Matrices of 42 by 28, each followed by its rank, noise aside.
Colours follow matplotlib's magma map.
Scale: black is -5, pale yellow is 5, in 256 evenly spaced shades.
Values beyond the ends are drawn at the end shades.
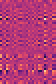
one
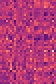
four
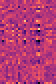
two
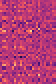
three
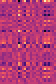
one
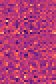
four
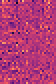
four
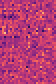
five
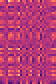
one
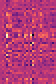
two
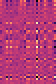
one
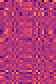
two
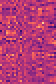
five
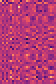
two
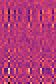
one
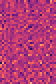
four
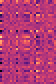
one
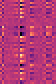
one
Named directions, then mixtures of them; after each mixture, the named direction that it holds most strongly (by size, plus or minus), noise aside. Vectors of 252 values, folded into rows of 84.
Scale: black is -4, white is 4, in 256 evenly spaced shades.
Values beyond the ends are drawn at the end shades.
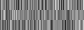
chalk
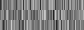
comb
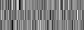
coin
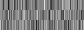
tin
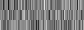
tin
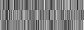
tin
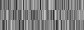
comb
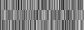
chalk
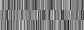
tin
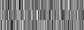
coin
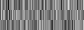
chalk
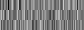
coin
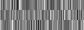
coin
